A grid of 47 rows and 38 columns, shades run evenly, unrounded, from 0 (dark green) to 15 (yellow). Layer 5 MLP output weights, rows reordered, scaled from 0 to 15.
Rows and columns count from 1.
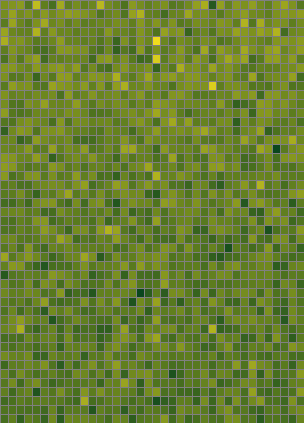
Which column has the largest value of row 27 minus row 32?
8
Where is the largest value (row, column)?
5, 20
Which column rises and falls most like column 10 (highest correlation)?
18
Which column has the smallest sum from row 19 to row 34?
26
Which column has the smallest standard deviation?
4
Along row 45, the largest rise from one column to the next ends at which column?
11
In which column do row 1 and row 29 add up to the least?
27
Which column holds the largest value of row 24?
35
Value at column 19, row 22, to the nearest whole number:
3
